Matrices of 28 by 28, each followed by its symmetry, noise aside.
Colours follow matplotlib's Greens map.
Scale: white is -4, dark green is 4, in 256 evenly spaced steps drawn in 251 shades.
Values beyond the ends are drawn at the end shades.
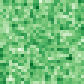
same after a half turn.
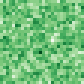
no symmetry.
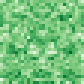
mirrored left to right.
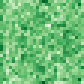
mirrored top to bottom.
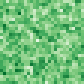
antisymmetric.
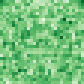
mirrored left to right.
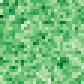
symmetric.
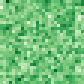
antisymmetric.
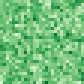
antisymmetric.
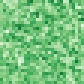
no symmetry.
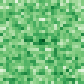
mirrored left to right.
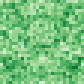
mirrored left to right.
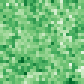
antisymmetric.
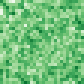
symmetric.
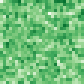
no symmetry.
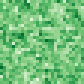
no symmetry.
